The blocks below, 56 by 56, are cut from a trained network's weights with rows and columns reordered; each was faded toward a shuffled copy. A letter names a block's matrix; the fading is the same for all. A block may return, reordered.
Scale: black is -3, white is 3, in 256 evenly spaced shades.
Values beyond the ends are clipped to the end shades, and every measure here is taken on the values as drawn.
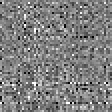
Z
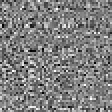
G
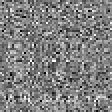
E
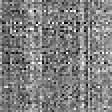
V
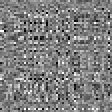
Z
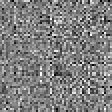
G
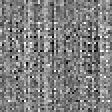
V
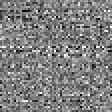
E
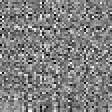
G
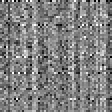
V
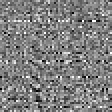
E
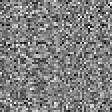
E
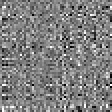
Z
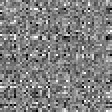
Z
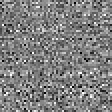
G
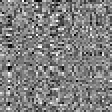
G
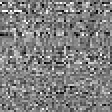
E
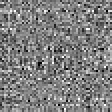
E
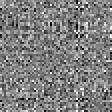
G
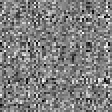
G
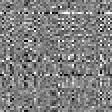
Z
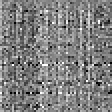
V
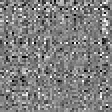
Z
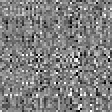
Z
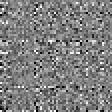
Z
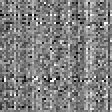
V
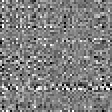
Z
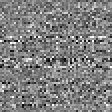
E
